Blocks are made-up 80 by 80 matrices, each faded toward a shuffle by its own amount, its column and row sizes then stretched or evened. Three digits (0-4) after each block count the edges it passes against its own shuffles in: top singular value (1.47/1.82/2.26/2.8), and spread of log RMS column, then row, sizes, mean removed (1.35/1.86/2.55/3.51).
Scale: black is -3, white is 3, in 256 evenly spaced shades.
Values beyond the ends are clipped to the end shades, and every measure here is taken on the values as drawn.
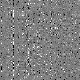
2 3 0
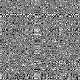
3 0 3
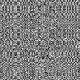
4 1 2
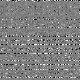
2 1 4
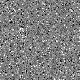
1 1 0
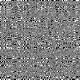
3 1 4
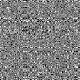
3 0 3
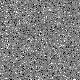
0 0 0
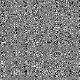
1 3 3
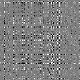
4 4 3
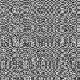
4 0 2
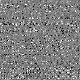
2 0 3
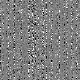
0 4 0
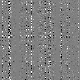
3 4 2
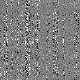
1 4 2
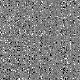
0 3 2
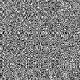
3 1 1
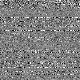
0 0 4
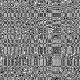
4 1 0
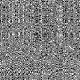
3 1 1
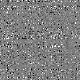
0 3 3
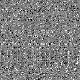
2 0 2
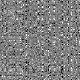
3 3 1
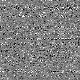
1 0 3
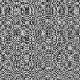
4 3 2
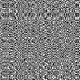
4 2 0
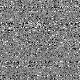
1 0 3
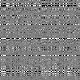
4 2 4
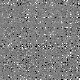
0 2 3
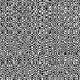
4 3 0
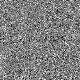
0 1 1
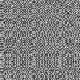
4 0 1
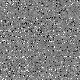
1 0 2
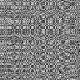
4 2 2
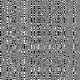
4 4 1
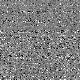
0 0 3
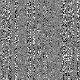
1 4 0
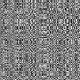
4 4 1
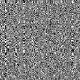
3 3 1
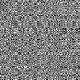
4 0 3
